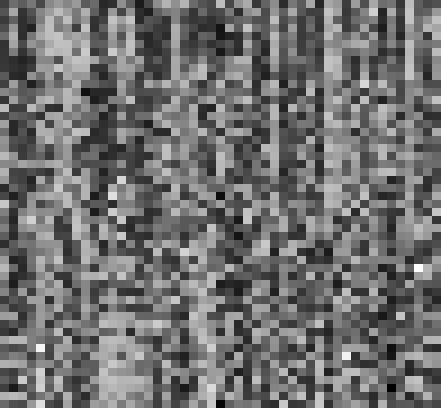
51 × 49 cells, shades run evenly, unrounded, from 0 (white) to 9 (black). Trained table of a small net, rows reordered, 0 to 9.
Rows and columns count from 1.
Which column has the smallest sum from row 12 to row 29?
37
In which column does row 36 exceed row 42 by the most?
26
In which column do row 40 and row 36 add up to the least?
22
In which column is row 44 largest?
44
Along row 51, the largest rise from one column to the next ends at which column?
25
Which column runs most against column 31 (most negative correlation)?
32
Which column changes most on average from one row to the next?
27
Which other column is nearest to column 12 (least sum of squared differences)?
36
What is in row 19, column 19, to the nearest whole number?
2
